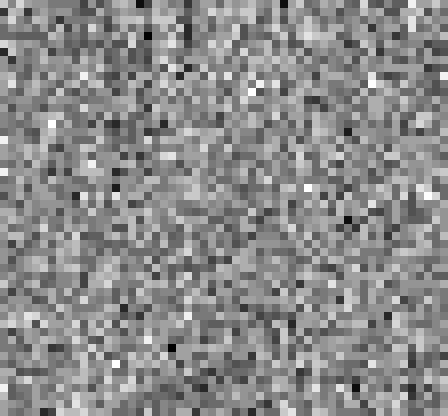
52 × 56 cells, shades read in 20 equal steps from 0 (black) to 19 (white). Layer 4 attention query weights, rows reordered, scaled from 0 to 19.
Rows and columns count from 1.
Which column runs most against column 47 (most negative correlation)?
46
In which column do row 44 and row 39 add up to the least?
22
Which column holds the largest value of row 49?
1
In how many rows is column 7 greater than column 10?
20
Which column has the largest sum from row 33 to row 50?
14
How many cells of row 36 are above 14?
5
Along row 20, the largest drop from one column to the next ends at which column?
39
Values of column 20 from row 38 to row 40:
9 12 10
